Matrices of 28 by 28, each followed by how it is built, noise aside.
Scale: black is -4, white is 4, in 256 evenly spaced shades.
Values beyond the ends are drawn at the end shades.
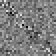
banded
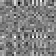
low rank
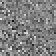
lower triangular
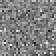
uneven rows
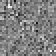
block diagonal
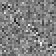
banded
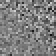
upper triangular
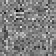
low rank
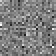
low rank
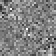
block diagonal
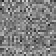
blocks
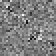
block diagonal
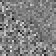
lower triangular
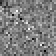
banded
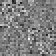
block diagonal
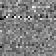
uneven rows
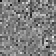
upper triangular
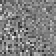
lower triangular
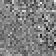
upper triangular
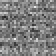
blocks
